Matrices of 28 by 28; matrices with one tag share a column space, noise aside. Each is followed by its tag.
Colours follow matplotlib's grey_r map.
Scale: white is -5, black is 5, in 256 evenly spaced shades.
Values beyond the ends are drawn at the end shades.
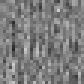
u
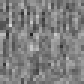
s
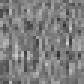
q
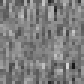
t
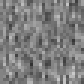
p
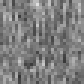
p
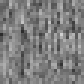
s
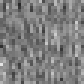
u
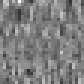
t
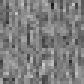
p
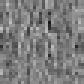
s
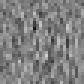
q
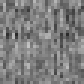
s
